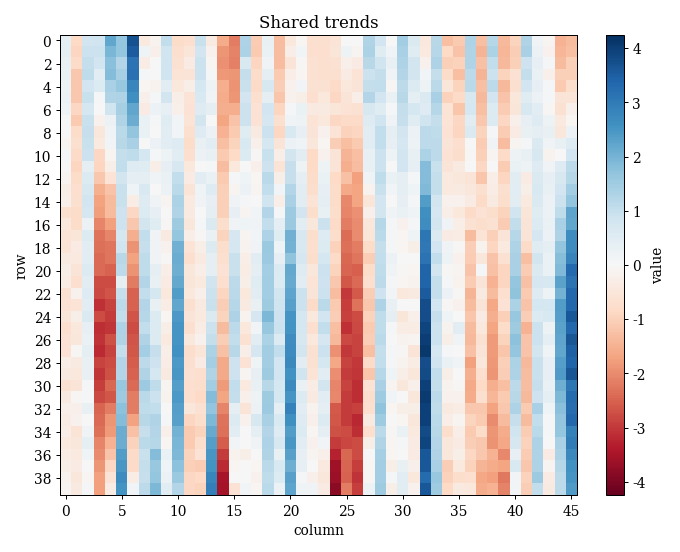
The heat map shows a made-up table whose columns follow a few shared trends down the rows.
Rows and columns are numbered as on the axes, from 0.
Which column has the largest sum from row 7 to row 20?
32
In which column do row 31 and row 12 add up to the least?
26
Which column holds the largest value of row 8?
6
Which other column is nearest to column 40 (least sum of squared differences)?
7
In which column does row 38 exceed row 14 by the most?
13
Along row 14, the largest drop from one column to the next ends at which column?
3
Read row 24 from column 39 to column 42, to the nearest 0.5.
-1 1.5 -1 0.5
